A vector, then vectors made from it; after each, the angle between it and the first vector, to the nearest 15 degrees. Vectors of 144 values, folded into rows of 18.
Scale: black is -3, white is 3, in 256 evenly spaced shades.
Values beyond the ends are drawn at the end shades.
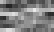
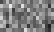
105 degrees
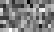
60 degrees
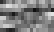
165 degrees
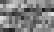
150 degrees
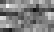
165 degrees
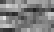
165 degrees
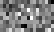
75 degrees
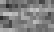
30 degrees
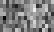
75 degrees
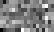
120 degrees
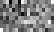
75 degrees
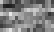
30 degrees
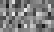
75 degrees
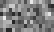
120 degrees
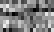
135 degrees
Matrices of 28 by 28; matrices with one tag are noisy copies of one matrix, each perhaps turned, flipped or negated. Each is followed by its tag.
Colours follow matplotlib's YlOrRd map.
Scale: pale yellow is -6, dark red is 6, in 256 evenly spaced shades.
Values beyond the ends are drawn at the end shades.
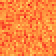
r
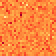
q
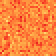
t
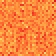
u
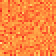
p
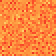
u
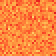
p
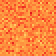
u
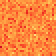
t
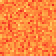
r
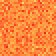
u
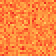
u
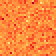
q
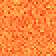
u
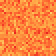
q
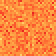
u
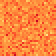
q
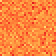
u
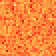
r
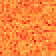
r
